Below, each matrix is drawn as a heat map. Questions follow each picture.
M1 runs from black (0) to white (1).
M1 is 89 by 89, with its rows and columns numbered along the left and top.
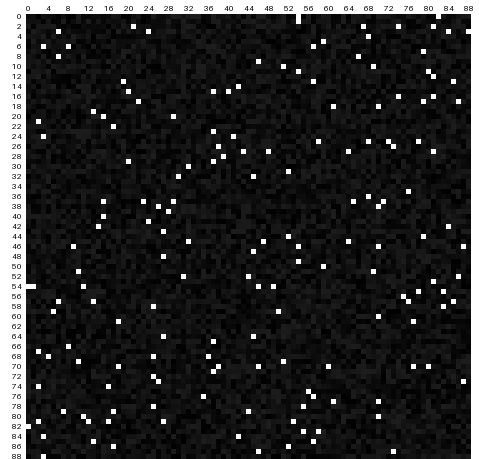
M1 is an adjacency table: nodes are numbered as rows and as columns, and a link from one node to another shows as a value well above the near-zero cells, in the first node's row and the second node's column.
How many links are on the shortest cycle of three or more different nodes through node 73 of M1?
6
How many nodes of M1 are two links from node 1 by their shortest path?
4
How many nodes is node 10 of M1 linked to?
2
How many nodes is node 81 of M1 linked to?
5
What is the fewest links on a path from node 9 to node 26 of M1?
4
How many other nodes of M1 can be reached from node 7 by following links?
7
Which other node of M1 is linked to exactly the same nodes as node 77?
node 18
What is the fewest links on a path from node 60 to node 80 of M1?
2
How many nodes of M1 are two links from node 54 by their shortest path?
5
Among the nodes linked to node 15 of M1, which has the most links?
node 37
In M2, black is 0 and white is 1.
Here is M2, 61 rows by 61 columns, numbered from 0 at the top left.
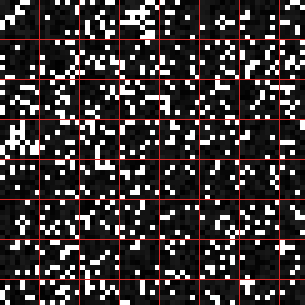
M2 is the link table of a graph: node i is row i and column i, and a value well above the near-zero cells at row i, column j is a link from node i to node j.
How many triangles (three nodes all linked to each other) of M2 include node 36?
0
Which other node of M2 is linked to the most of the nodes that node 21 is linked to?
node 30
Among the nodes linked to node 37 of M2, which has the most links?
node 33
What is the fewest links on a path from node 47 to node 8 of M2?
3
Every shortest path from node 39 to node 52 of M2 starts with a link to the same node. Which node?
node 24
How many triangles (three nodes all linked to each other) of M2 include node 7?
1
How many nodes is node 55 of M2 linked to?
8
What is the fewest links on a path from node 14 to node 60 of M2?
2
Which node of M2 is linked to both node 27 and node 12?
node 34
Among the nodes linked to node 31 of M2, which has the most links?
node 28
